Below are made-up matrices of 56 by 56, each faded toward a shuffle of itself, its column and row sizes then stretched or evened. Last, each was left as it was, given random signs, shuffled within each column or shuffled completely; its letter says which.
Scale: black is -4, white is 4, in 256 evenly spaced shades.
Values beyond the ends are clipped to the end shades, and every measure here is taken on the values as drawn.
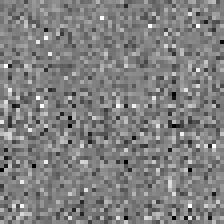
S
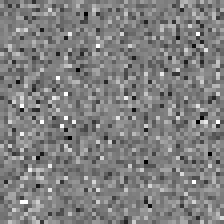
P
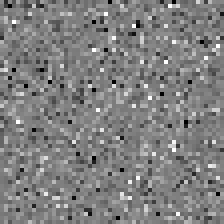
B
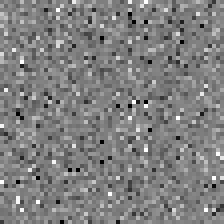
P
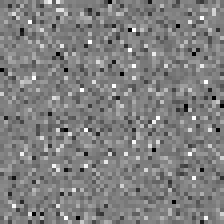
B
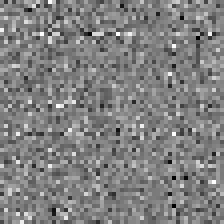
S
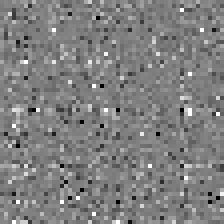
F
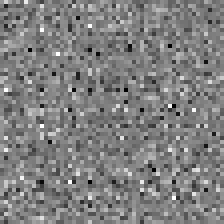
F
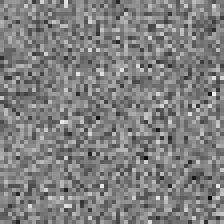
P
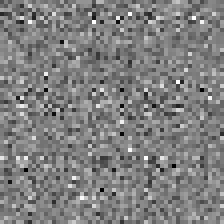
F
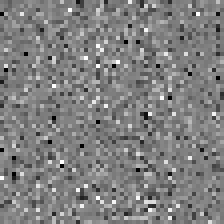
P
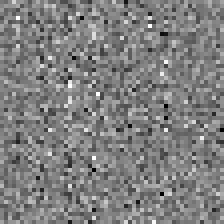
P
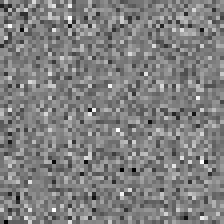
F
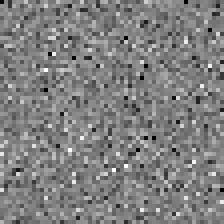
B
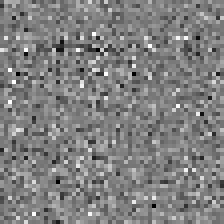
S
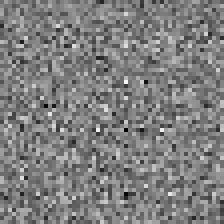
S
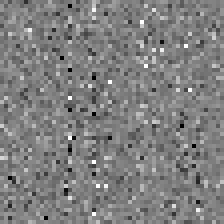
P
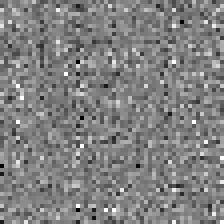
S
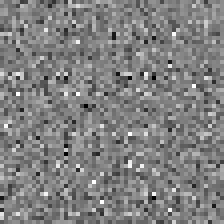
S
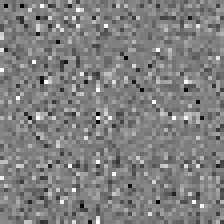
F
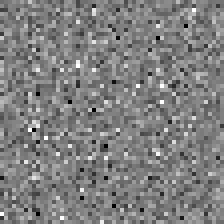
P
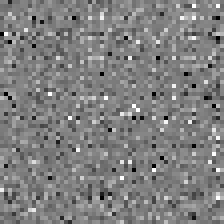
F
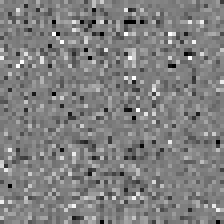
F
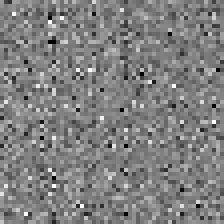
S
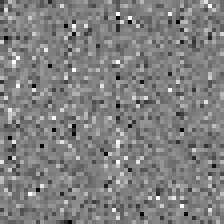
P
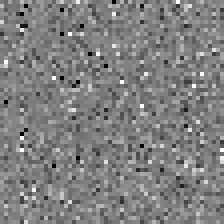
P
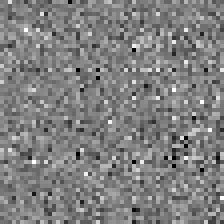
F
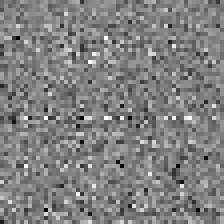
S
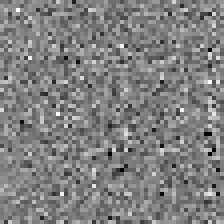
S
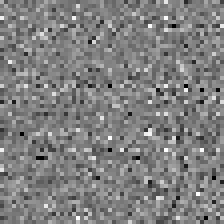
F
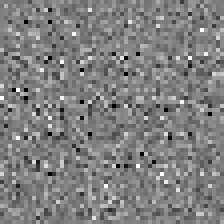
F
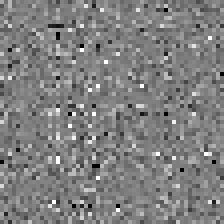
F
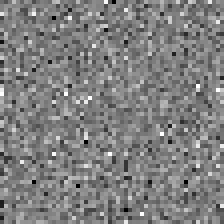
P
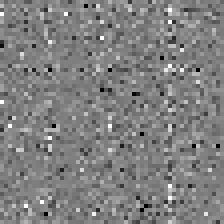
S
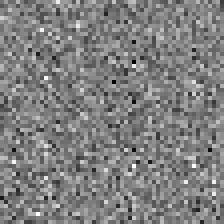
P
